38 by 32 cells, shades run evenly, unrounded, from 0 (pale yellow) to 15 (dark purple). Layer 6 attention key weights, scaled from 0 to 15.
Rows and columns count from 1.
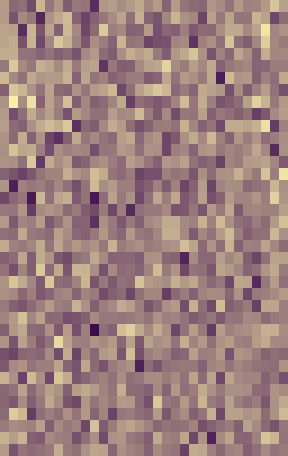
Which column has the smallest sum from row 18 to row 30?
31
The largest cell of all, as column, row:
11, 28
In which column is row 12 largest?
7
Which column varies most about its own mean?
2
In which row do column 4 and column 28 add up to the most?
17
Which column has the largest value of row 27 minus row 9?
8
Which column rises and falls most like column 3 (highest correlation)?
18
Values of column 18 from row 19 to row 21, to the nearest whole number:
6 7 7
